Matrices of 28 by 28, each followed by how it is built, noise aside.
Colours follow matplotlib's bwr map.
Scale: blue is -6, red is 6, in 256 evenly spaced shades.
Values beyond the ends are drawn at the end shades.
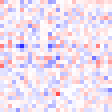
low rank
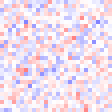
Hankel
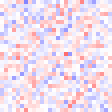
Hankel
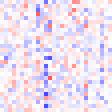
uneven columns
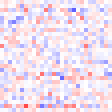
uneven rows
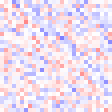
Toeplitz
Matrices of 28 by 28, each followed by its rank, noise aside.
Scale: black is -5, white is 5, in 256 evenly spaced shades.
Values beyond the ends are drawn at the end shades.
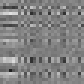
one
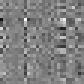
two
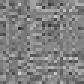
four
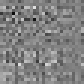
four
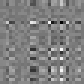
one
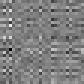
two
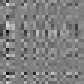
two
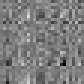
three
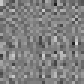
three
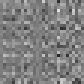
three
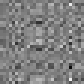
three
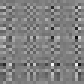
one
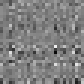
three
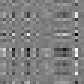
one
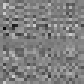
three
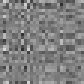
two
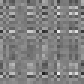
one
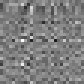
three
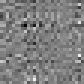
four
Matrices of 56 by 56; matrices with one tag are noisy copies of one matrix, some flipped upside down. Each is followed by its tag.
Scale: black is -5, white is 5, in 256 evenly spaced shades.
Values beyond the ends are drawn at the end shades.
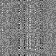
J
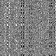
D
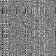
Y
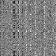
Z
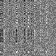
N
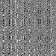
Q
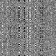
J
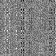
D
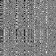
N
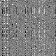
Y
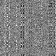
D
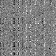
Z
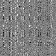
Q
